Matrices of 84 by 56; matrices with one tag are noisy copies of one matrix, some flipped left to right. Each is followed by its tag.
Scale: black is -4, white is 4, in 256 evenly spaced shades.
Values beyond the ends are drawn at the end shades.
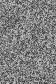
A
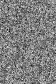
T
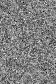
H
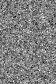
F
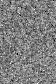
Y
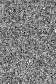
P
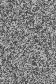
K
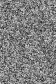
Y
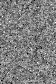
F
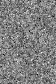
A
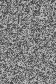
F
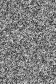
F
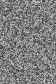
K
